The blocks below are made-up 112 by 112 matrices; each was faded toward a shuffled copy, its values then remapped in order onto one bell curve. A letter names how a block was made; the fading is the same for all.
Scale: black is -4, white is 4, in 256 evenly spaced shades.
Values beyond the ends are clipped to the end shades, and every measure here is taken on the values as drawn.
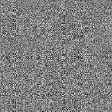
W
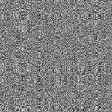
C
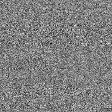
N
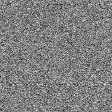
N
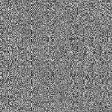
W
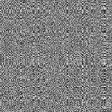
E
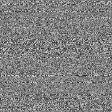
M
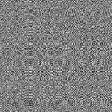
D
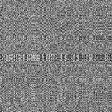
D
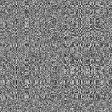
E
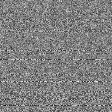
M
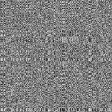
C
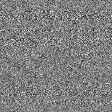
M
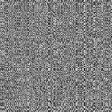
E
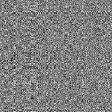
C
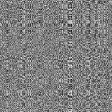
E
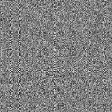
W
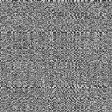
D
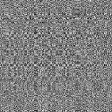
D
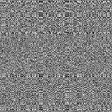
D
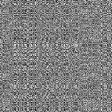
E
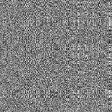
C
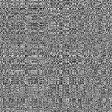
D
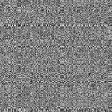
D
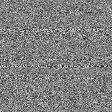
M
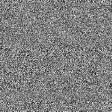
N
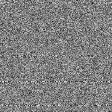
N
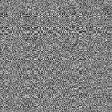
D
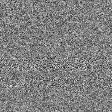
N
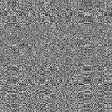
D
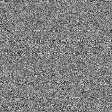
M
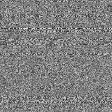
M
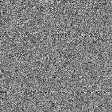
N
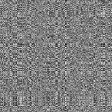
E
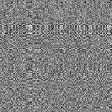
D
